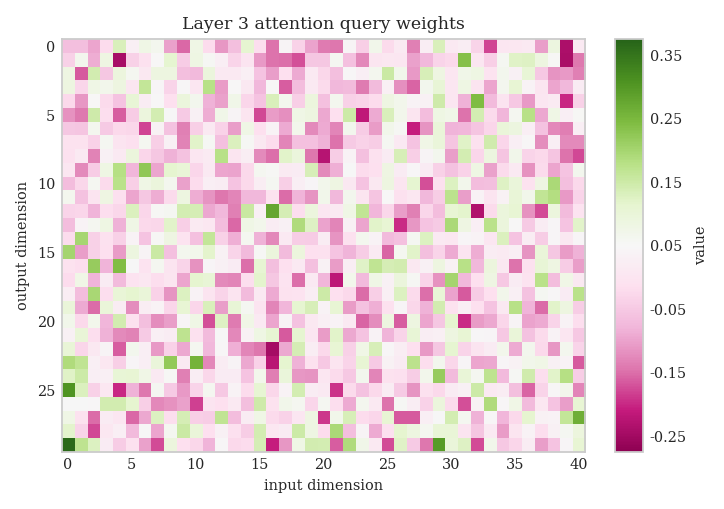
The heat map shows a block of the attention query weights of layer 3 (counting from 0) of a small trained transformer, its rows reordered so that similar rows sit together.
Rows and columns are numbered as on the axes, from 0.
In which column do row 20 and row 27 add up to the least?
26
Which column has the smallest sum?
16
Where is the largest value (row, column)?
29, 0
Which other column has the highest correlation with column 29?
13
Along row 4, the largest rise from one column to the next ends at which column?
32
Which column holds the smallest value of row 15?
25
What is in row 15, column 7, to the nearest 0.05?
0.15
